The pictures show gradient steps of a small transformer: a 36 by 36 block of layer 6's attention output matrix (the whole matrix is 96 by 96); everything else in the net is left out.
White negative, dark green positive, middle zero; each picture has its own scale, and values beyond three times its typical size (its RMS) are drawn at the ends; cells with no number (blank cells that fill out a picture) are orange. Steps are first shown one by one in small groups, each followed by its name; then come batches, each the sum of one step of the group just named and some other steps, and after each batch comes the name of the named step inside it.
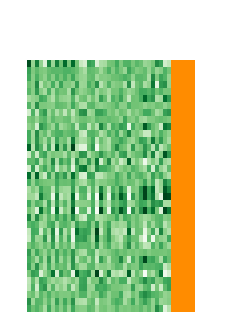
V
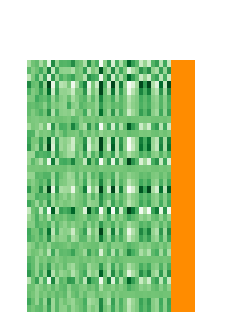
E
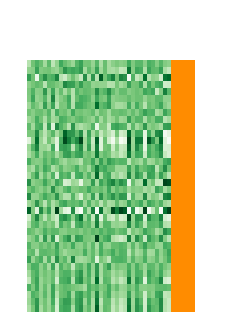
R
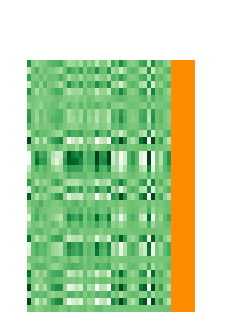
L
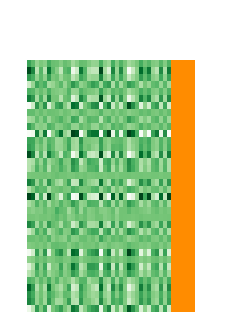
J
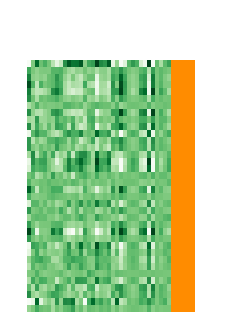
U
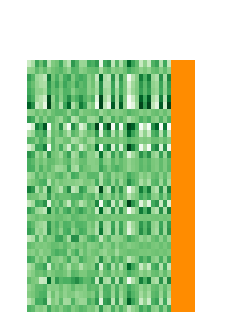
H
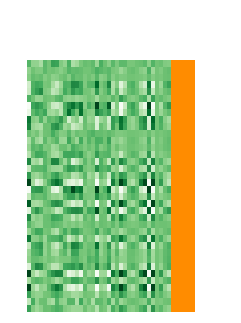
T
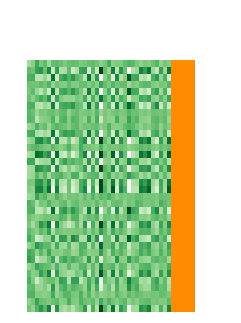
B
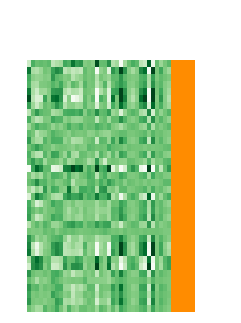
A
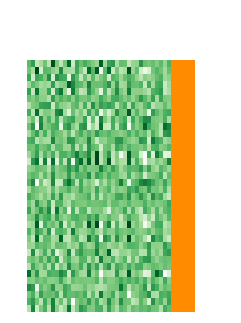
L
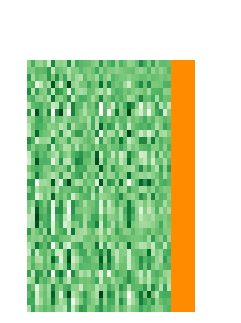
L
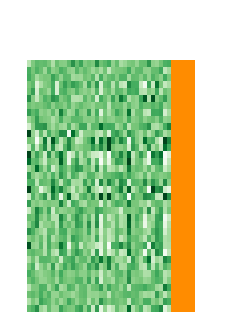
A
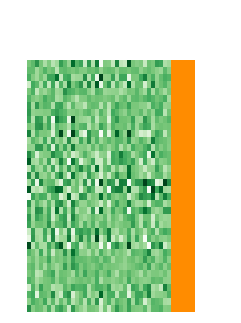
V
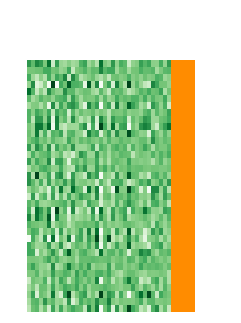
V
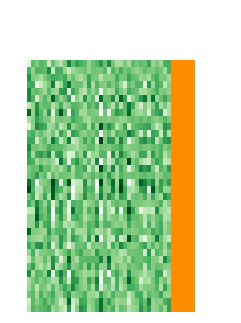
B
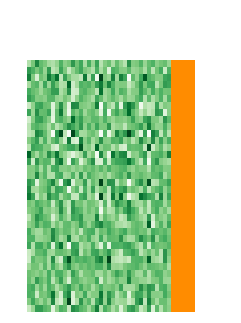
J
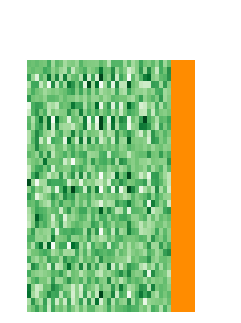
T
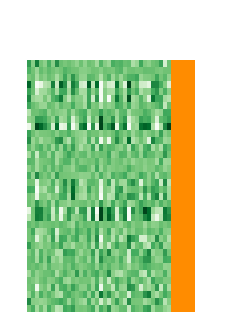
V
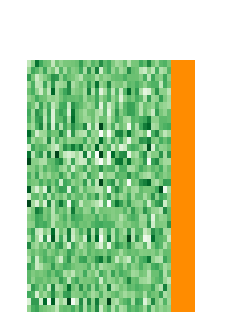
B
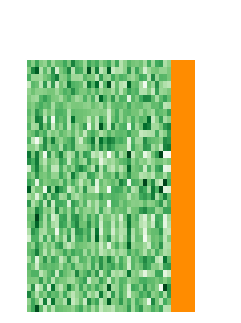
V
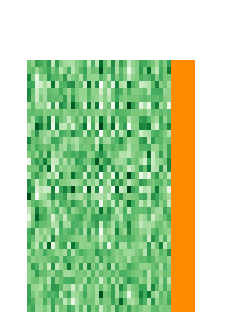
L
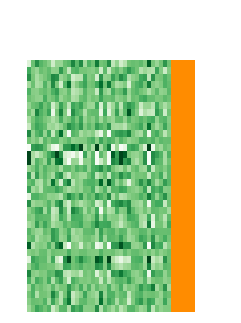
A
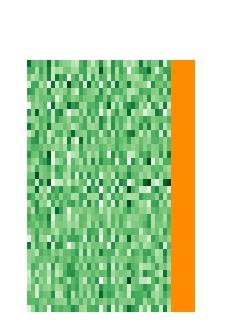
J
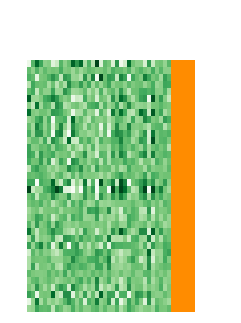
U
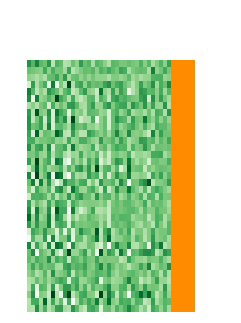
A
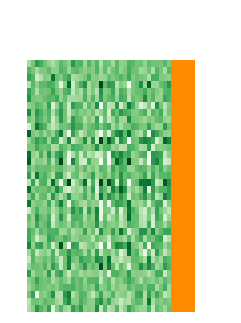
E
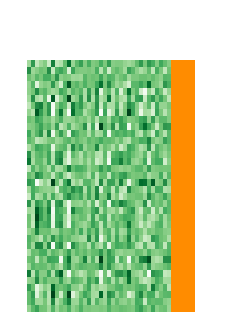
T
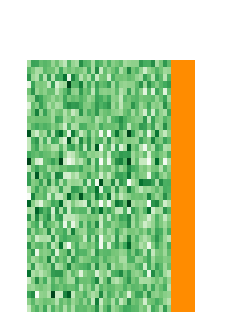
T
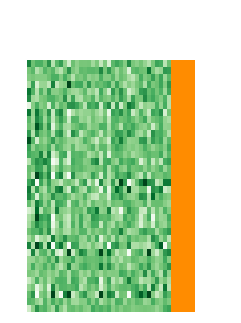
L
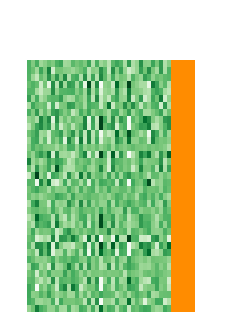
B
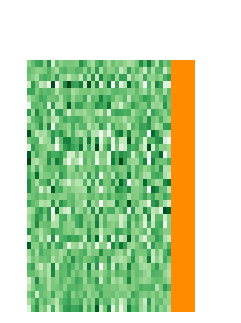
R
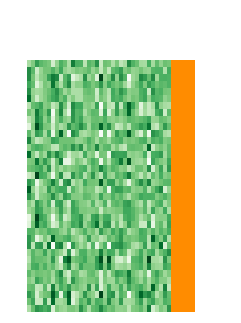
A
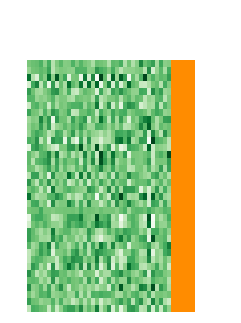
L
